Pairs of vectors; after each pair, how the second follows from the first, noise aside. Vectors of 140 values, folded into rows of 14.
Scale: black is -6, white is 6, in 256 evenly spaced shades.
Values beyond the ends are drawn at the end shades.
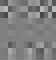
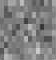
shuffled.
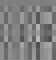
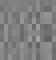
shrunk.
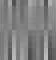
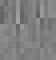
wrapped around, shrunk.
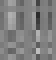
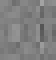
wrapped around, shrunk.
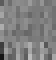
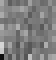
sign-scrambled.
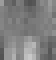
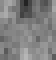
reversed, negated.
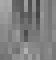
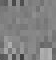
wrapped around, partly zeroed.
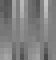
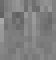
wrapped around, shrunk.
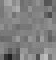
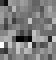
wrapped around, scaled up.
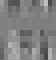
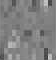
partly zeroed.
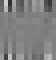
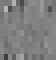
partly zeroed.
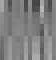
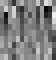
wrapped around, scaled up.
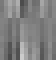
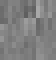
wrapped around, shrunk.
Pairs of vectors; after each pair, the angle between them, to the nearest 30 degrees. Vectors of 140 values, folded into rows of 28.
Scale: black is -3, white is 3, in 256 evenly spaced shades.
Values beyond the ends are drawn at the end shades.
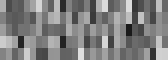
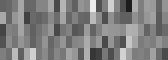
120 degrees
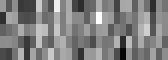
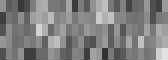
60 degrees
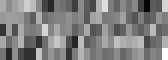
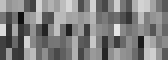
120 degrees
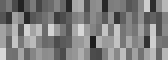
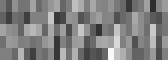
60 degrees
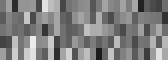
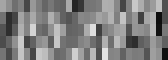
90 degrees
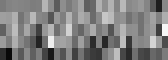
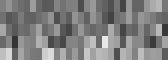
150 degrees
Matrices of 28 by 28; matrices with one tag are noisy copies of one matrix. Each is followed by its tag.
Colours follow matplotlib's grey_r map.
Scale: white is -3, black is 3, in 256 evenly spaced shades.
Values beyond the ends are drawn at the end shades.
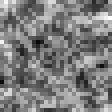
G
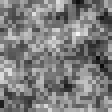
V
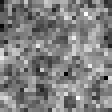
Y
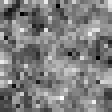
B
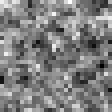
G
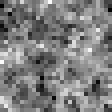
Y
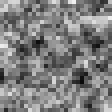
G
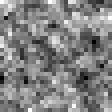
G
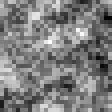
V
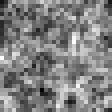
Y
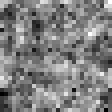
B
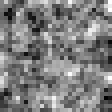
B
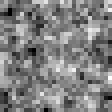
B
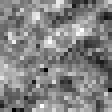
V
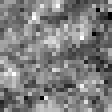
V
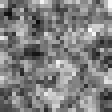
B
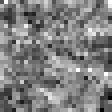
B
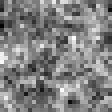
Y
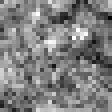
V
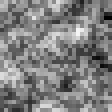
V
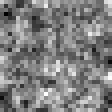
B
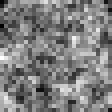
Y
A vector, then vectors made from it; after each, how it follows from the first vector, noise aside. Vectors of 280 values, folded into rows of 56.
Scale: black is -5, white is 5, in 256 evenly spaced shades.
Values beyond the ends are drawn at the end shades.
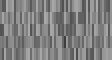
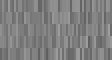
wrapped around, negated, shrunk.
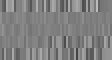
partly zeroed.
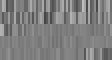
negated, partly zeroed.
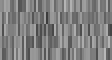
reversed.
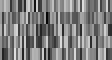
reversed, scaled up.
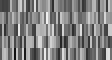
reversed, negated, scaled up.
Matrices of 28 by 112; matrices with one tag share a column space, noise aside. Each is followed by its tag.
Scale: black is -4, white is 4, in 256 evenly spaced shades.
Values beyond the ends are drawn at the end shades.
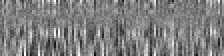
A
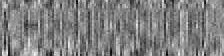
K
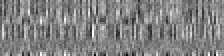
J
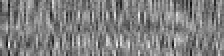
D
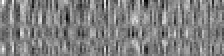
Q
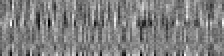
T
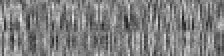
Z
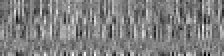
J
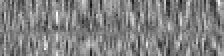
D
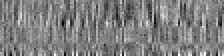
T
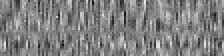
D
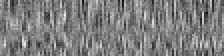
D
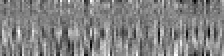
A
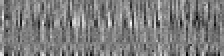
T
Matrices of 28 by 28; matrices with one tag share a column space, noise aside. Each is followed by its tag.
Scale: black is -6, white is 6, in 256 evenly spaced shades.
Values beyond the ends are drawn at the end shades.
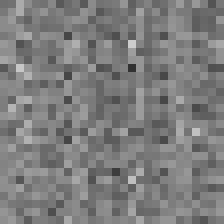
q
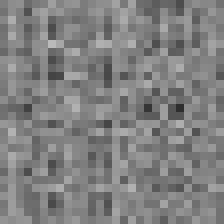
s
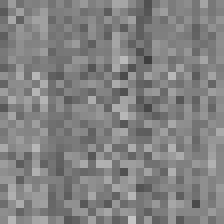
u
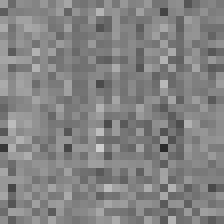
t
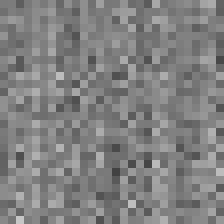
u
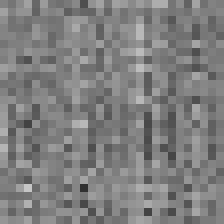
t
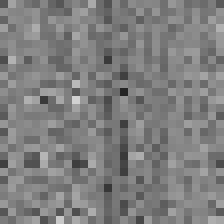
u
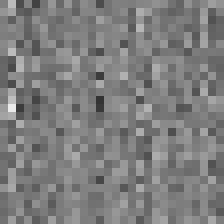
s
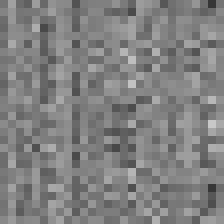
t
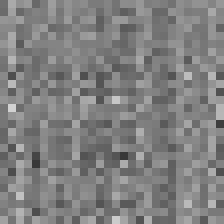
u
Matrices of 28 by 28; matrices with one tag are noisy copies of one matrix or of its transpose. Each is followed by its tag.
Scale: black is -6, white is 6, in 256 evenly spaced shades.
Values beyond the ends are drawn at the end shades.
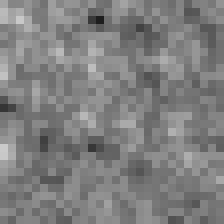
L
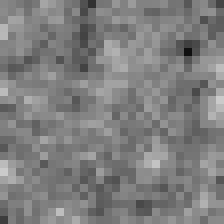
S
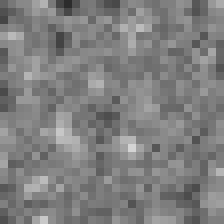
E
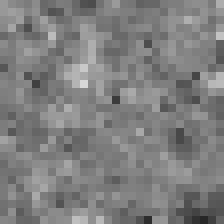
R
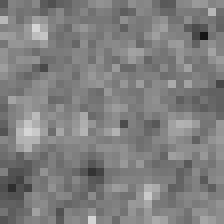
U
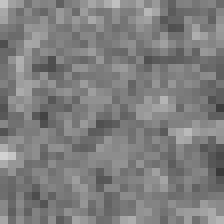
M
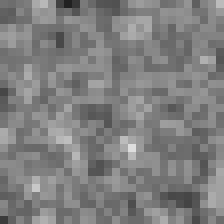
E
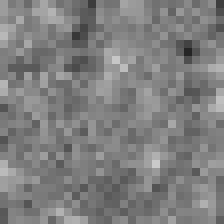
S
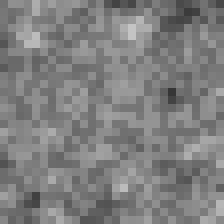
U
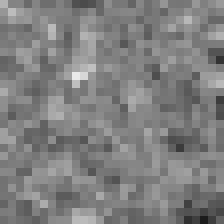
R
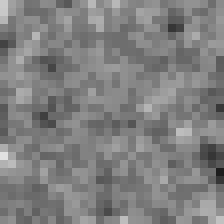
M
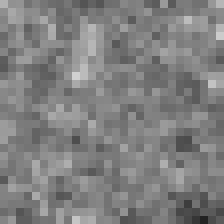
R
